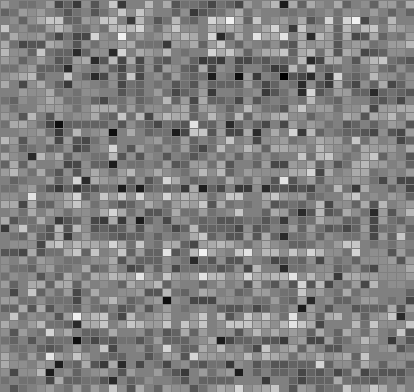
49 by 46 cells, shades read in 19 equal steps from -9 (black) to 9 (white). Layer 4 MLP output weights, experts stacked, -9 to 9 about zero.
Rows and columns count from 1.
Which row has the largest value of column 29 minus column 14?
24
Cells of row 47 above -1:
21
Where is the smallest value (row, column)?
10, 32
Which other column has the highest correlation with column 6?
39
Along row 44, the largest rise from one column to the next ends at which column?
30
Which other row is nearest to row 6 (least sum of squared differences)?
14
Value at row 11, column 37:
-5
